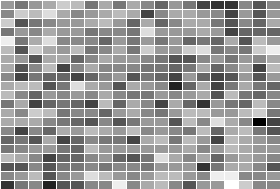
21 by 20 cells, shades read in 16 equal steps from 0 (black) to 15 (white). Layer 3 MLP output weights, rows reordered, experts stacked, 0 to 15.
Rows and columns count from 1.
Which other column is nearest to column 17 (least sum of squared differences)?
12
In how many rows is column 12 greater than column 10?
10
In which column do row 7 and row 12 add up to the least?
3
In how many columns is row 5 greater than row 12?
12
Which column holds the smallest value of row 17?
6
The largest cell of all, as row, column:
21, 17
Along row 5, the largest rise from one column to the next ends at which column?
19
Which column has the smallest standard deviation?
8
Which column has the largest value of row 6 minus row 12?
15
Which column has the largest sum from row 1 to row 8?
4
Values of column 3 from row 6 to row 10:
12 5 8 7 11
